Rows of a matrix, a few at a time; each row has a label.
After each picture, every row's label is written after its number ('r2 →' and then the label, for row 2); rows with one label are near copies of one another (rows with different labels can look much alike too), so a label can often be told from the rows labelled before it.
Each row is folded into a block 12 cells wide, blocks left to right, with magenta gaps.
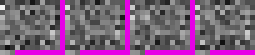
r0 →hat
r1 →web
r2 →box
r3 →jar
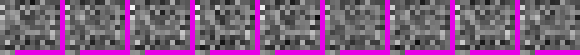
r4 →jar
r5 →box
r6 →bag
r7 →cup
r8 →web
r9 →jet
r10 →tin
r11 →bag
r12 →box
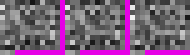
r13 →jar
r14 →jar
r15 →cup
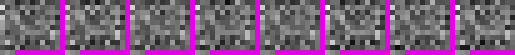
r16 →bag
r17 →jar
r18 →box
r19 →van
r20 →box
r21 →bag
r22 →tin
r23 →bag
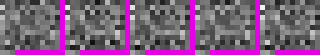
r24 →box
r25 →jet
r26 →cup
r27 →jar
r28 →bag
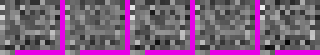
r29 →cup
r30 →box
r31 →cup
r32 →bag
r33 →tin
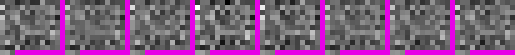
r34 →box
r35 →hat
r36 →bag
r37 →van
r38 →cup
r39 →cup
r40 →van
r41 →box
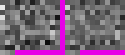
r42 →web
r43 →bag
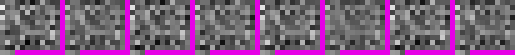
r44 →jar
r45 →jar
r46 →tin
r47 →tin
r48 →bag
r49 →hat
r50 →tin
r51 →box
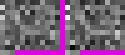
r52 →box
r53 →cup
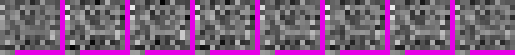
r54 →van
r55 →tin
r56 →van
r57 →tin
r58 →web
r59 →cup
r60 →web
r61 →box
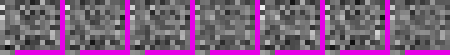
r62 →jet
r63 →web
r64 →cup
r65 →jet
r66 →jet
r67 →van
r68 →cup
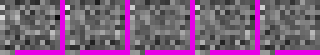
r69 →box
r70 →bag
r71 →box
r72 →hat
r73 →tin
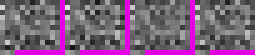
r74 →jet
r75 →jet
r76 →bag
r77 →jet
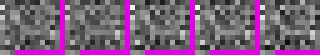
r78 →box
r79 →jar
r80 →bag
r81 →bag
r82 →cup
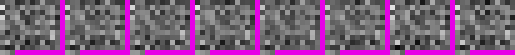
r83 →tin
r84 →jet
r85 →hat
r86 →hat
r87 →tin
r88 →jet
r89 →tin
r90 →jet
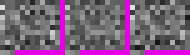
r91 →jet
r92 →web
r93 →tin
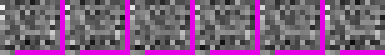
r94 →web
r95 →bag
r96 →hat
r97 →tin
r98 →web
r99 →web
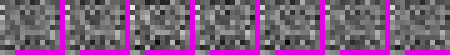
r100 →van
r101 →web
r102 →box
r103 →box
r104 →tin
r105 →jet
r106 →hat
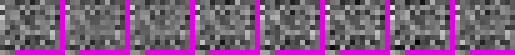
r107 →tin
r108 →hat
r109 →bag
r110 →tin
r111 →box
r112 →tin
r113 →tin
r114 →jet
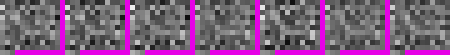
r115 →box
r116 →box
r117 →hat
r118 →cup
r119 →jar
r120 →bag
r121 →jet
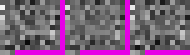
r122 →web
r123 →van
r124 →van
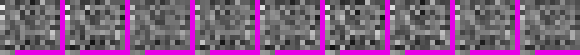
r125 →van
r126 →cup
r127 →web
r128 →van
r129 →hat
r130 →box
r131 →jet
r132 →cup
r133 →bag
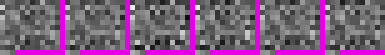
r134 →jet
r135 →cup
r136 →hat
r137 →van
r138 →tin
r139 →box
